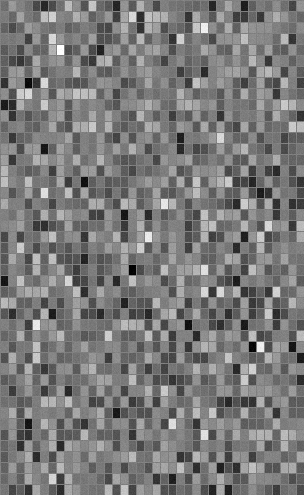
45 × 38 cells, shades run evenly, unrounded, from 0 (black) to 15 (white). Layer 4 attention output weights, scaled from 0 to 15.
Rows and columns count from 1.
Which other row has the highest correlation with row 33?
7
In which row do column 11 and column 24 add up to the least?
17
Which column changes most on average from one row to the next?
31
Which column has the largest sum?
26
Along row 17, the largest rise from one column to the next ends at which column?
25
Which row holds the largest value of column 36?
10
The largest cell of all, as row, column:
5, 8
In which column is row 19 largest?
21
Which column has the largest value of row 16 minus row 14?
6
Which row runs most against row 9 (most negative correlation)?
39
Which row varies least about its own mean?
15
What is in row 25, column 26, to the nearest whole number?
13
